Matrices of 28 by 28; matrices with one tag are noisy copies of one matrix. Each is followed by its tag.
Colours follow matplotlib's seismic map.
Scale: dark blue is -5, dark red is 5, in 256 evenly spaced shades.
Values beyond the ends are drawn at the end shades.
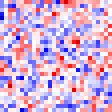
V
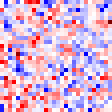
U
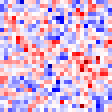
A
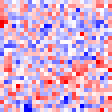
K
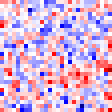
K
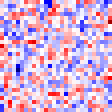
U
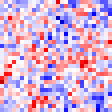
A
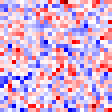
V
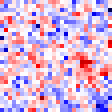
A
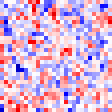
U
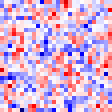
V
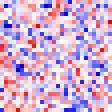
U
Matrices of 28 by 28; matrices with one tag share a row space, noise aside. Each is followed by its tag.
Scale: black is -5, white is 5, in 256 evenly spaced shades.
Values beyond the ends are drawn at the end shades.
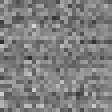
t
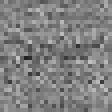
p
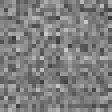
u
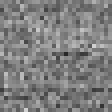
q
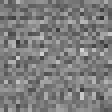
u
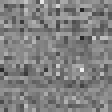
q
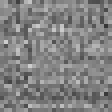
p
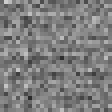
p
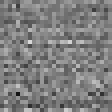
p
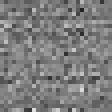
t
